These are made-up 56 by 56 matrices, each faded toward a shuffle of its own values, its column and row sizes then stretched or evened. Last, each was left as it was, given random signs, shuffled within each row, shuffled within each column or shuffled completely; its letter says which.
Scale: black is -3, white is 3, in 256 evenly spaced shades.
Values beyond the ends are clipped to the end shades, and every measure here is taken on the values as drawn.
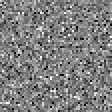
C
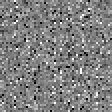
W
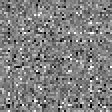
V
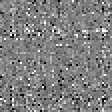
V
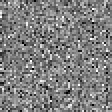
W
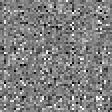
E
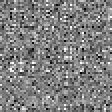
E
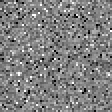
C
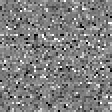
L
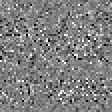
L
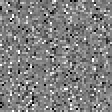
W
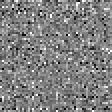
V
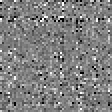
E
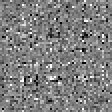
V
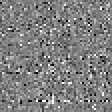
E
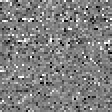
L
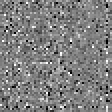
V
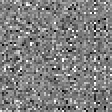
E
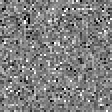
L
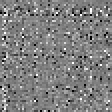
V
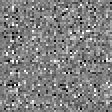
V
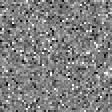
C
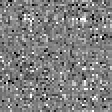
E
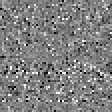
L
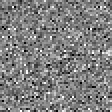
L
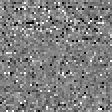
L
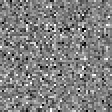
V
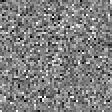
L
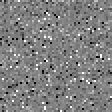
C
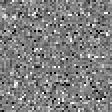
L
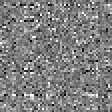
E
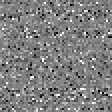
L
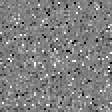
C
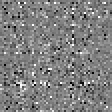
V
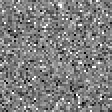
C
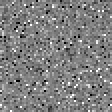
C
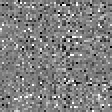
E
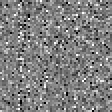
W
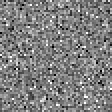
C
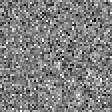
C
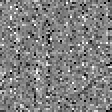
W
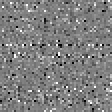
L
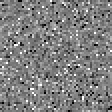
C
